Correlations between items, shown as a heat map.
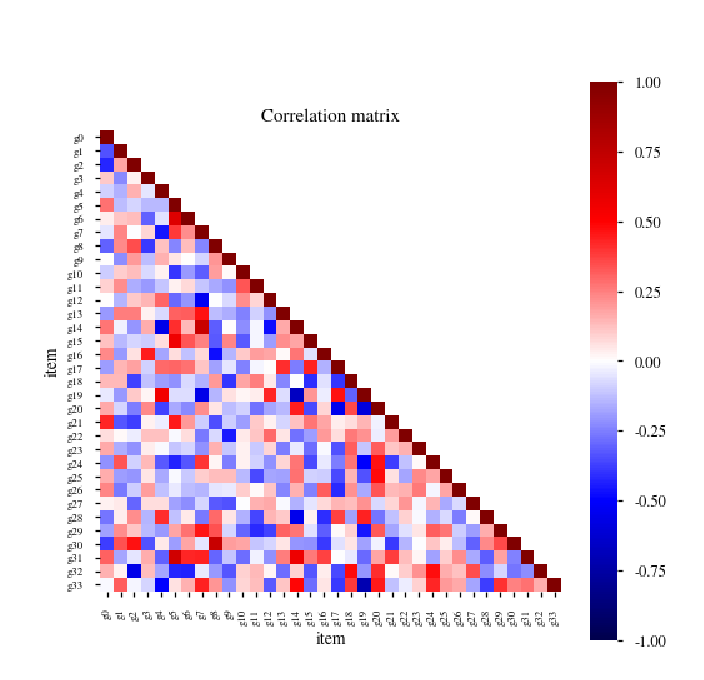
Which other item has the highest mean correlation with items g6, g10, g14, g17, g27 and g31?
g5
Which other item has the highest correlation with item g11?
g10
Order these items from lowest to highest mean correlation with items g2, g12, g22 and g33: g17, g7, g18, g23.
g7, g17, g23, g18
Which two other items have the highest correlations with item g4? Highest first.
g19, g28
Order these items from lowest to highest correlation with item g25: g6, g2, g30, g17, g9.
g17, g2, g6, g30, g9
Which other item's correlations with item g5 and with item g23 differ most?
g15
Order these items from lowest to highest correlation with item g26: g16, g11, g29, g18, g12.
g29, g11, g12, g18, g16
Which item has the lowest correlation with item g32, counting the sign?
g2
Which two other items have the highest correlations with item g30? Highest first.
g8, g2
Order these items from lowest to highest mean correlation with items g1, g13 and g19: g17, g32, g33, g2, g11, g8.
g32, g33, g8, g11, g2, g17
